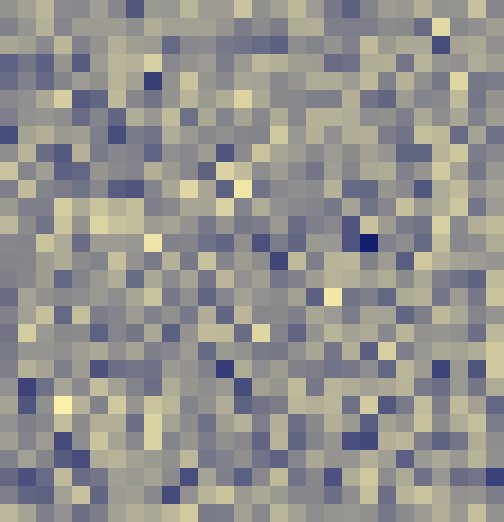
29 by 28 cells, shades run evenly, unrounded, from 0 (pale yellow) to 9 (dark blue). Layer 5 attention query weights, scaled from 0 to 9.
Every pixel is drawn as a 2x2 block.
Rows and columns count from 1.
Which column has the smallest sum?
26
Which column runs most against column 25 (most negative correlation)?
23
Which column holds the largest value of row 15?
16
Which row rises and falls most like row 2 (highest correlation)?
14
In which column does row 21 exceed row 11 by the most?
25
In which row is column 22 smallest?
20
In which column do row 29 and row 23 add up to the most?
22
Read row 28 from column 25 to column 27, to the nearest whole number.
3 4 4
